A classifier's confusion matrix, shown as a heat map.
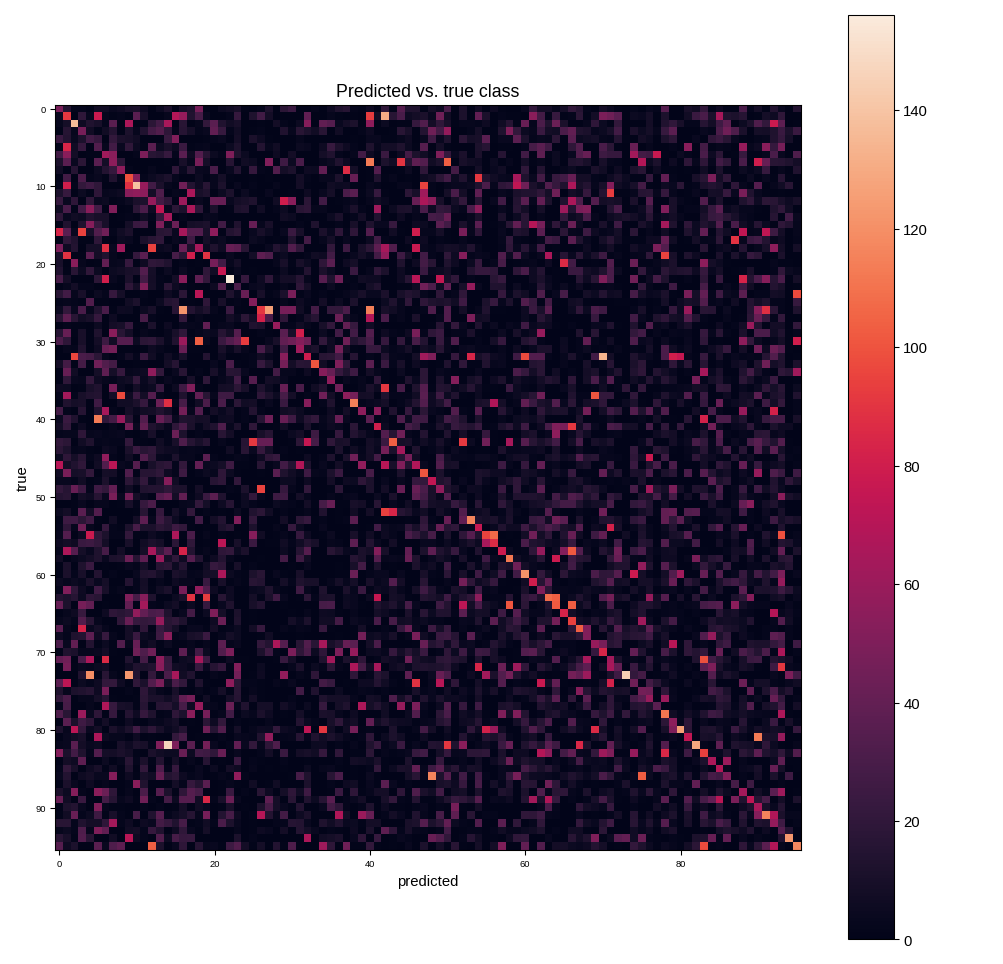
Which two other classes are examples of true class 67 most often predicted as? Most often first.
3, 68
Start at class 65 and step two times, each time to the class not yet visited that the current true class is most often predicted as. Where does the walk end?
7
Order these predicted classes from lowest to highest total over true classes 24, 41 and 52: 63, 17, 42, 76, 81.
17, 76, 63, 81, 42
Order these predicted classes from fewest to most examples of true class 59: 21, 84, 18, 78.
18, 84, 21, 78
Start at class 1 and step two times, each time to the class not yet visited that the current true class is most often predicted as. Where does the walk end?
64
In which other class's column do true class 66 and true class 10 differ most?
47
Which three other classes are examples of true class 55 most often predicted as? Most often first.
56, 93, 4
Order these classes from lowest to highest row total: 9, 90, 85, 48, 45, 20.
90, 48, 85, 20, 45, 9
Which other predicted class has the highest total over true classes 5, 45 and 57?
1
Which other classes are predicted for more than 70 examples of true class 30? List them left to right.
18, 24, 95
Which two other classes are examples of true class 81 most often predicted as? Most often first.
90, 5
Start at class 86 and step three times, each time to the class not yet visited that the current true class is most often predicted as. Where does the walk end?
50
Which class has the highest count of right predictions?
22
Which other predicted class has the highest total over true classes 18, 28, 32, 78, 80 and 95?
12
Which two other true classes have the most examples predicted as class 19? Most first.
63, 89
